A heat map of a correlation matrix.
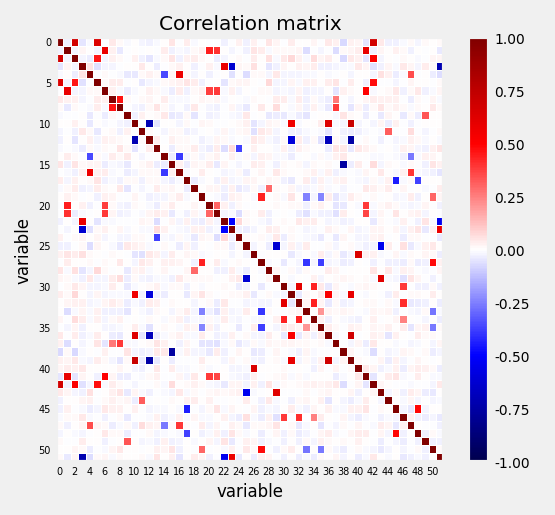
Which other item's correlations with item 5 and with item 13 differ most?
0
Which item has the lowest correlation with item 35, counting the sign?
27
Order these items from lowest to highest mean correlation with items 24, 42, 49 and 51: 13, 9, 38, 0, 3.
3, 13, 38, 9, 0
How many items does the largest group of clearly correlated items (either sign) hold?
5
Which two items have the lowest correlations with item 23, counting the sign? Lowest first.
3, 22
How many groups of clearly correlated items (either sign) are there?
16
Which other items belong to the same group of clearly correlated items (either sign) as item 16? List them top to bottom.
4, 14, 47
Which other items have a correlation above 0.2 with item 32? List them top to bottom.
30, 34, 46
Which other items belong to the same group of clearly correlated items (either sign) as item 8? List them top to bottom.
7, 37
